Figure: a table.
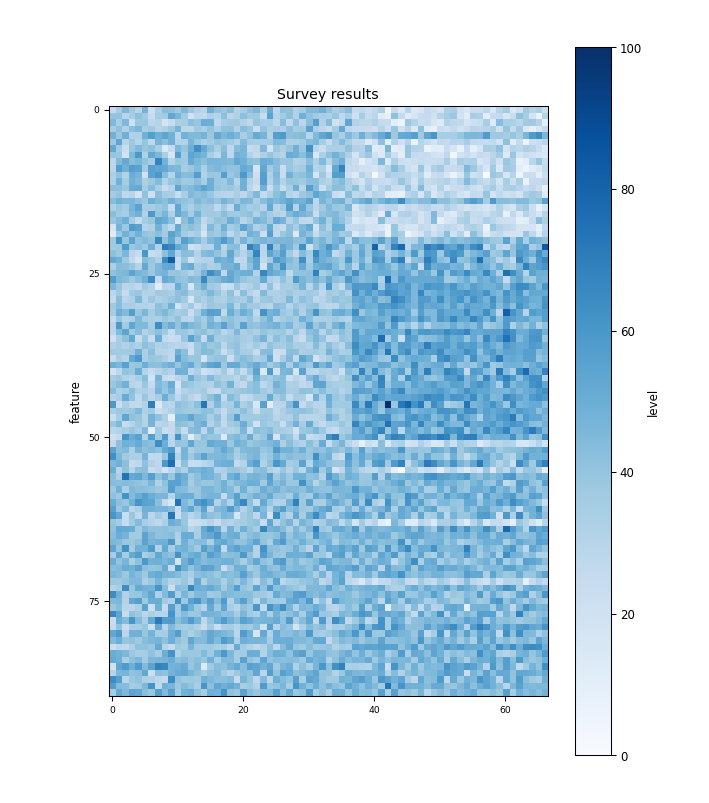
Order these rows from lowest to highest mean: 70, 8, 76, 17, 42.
17, 8, 76, 42, 70
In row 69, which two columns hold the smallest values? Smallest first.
10, 43
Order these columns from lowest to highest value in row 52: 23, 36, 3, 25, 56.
3, 23, 36, 56, 25
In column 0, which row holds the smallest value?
19
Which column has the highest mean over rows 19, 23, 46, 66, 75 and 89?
9
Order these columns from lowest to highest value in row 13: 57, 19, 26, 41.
41, 19, 57, 26
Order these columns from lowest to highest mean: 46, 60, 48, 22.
22, 46, 48, 60
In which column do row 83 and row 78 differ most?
7
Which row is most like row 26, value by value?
88
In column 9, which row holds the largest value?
23
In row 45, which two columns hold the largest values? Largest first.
42, 45
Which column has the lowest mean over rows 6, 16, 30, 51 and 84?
40
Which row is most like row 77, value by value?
87
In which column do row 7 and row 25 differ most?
60
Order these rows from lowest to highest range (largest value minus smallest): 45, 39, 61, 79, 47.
39, 61, 79, 47, 45
